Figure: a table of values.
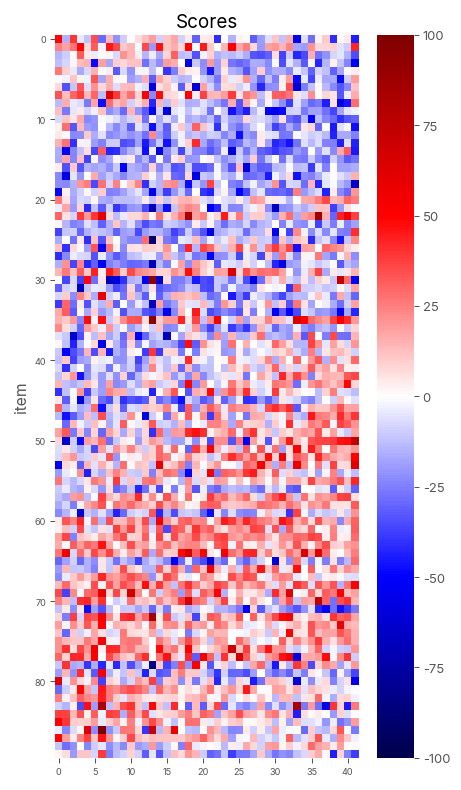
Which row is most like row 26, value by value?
46
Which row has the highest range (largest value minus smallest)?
30
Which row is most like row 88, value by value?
41
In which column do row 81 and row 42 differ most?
3
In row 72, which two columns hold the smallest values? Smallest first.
19, 1
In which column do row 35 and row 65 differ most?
13
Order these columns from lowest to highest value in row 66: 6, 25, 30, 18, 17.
18, 25, 6, 17, 30
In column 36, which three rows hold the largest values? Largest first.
22, 70, 64
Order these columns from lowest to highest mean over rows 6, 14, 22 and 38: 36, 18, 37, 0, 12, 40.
12, 37, 0, 40, 36, 18
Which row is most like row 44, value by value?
54
